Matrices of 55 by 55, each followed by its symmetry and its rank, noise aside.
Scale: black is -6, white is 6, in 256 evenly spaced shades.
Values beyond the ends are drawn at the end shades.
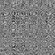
no symmetry, rank five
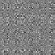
no symmetry, rank five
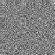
no symmetry, rank seven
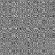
no symmetry, rank five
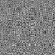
no symmetry, rank five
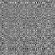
no symmetry, rank five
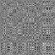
symmetric, rank five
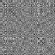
symmetric, rank five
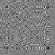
symmetric, rank five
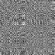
no symmetry, rank six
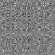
no symmetry, rank six
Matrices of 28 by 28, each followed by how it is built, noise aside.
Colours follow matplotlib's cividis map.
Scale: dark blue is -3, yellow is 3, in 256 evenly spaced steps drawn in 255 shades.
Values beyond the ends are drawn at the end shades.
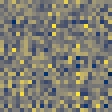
low rank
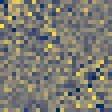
block diagonal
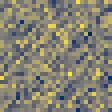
Hankel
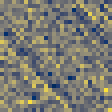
Toeplitz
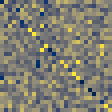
diagonal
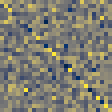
diagonal
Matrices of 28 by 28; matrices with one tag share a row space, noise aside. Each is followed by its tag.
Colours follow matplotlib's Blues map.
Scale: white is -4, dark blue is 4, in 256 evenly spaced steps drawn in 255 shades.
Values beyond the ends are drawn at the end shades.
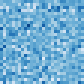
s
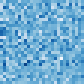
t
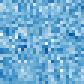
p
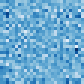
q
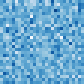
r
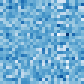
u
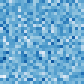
t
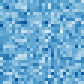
p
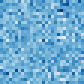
u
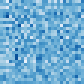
q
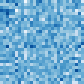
q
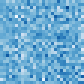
u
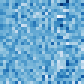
u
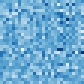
u
